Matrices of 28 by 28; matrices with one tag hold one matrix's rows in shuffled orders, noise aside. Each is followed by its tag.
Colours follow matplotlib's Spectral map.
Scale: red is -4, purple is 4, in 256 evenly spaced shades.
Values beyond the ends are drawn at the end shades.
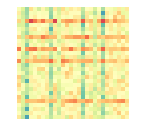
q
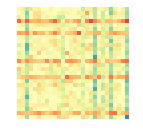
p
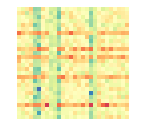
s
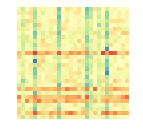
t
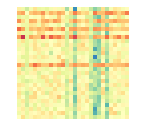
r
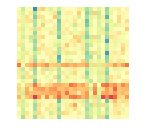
t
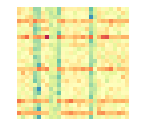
s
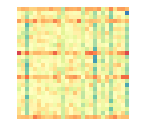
p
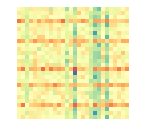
r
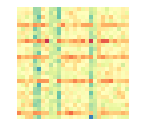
s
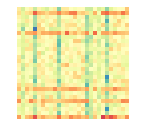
t
